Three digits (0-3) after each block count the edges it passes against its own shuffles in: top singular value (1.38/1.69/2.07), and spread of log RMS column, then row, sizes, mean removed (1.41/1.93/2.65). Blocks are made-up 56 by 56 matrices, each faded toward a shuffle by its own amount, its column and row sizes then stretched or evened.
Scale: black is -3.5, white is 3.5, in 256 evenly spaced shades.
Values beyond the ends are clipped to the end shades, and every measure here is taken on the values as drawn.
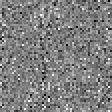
2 1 0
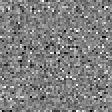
0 0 2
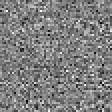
2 1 1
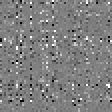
1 3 2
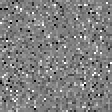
0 1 0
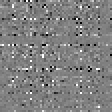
0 2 3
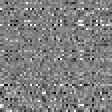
3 0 3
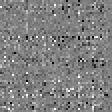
1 2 2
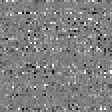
0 1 3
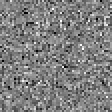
1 0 1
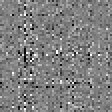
1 3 2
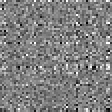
3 2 2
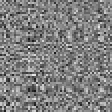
3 2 1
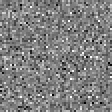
1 0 1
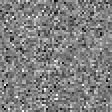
1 1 0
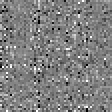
0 3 1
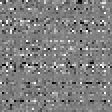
2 2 3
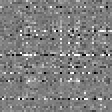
2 1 3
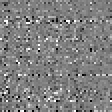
1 2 3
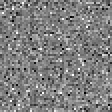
1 0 1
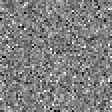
0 0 0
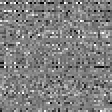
2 0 3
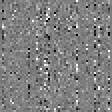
1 3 0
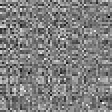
3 2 0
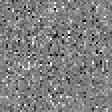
1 2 1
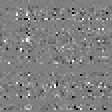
1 1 3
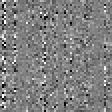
1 3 0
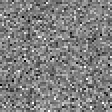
2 0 0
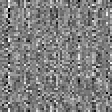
3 3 0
